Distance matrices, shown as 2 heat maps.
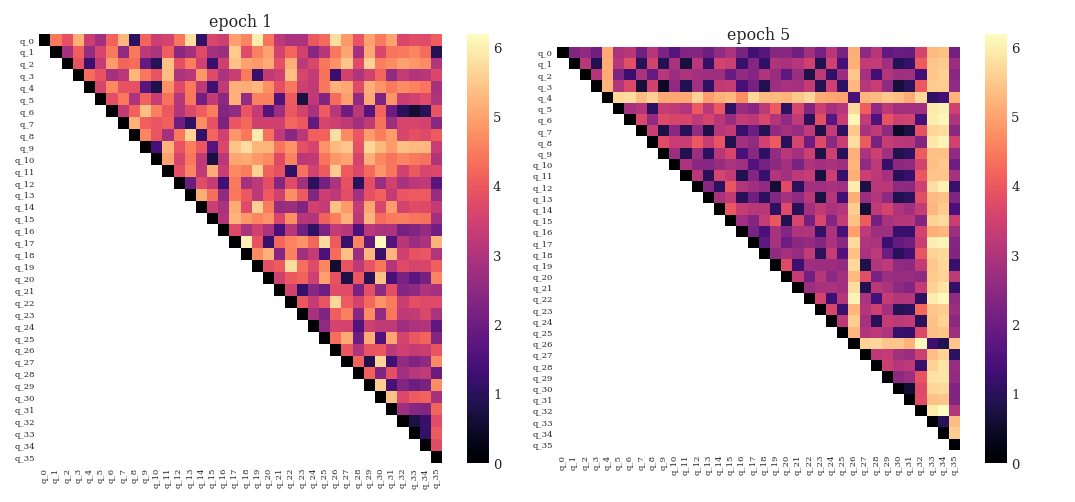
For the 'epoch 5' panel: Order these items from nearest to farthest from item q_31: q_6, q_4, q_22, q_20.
q_20, q_22, q_6, q_4
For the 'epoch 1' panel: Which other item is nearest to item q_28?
q_12
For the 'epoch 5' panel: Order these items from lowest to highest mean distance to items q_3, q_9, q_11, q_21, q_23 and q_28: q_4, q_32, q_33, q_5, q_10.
q_10, q_5, q_32, q_4, q_33
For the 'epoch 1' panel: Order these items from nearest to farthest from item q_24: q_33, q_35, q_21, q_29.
q_35, q_21, q_33, q_29
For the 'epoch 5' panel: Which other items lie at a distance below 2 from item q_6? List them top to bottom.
q_2, q_22, q_24, q_28, q_32
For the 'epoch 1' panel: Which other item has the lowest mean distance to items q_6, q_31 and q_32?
q_33
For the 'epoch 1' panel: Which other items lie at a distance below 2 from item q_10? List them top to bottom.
q_2, q_4, q_9, q_15
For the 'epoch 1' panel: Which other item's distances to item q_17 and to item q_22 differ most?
q_11
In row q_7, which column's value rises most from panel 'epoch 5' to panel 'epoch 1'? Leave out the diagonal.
q_30
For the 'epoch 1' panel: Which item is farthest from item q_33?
q_9
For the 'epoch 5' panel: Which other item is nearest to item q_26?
q_34
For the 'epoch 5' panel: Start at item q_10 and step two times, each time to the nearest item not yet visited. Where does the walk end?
q_17
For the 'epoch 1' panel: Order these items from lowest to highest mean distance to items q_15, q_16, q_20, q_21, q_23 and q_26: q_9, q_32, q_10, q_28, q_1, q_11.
q_28, q_32, q_10, q_1, q_9, q_11
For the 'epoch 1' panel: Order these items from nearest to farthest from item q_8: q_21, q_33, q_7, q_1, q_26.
q_21, q_33, q_1, q_7, q_26
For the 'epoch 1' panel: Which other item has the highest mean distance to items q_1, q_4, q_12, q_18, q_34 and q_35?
q_17
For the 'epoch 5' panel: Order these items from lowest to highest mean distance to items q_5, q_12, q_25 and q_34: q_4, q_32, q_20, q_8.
q_20, q_8, q_32, q_4
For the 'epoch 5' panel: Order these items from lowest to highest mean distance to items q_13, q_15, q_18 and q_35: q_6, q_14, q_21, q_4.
q_21, q_14, q_6, q_4
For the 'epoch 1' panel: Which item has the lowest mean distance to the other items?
q_16
